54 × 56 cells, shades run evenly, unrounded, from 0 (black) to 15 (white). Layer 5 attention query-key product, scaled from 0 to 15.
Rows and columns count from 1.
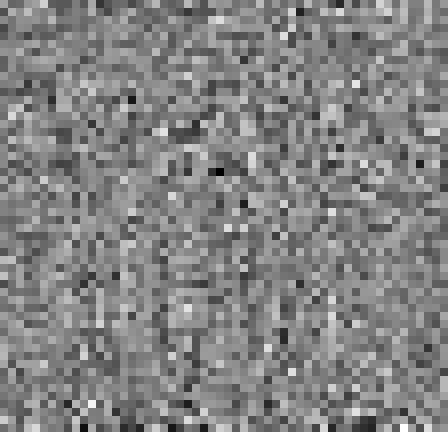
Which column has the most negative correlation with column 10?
47
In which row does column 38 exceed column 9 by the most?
51
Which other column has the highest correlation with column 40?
26
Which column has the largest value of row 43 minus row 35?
31
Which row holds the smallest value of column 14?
2
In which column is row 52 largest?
45
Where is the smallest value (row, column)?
22, 28
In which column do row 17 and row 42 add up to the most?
55
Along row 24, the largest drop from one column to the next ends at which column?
46
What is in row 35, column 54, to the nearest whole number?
8
